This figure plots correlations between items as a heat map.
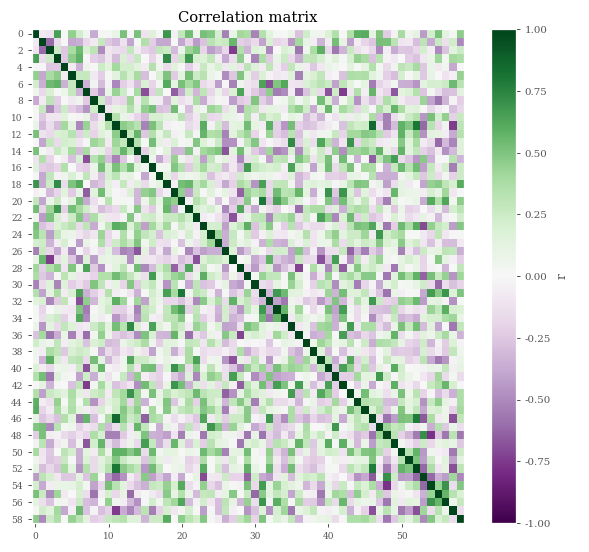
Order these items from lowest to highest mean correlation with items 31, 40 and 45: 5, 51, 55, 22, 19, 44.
51, 44, 5, 55, 22, 19
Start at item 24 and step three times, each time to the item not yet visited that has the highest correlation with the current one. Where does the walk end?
27
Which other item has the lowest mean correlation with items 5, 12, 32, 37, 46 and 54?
53
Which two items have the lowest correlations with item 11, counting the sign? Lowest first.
57, 53
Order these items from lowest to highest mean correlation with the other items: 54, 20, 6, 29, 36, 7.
7, 36, 6, 54, 20, 29
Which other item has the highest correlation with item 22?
39
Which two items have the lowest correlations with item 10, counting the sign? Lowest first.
48, 53
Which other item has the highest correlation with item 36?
42
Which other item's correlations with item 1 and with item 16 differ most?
35
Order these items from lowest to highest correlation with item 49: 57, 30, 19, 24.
57, 30, 24, 19
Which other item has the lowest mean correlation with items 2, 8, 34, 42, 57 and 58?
32
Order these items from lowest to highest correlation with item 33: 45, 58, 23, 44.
44, 23, 45, 58
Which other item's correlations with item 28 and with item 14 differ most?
9
